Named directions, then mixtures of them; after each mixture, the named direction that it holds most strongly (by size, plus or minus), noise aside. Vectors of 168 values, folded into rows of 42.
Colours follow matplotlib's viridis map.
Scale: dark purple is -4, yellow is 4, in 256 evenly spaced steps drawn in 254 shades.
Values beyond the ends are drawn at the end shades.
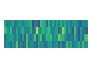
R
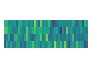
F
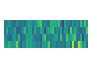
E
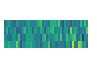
E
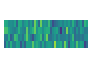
F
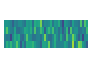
E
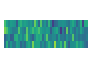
F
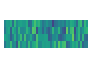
R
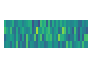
R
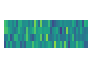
F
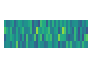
R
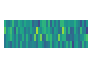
R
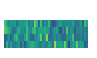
F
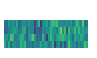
F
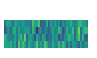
R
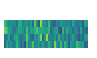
F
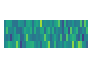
E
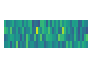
R
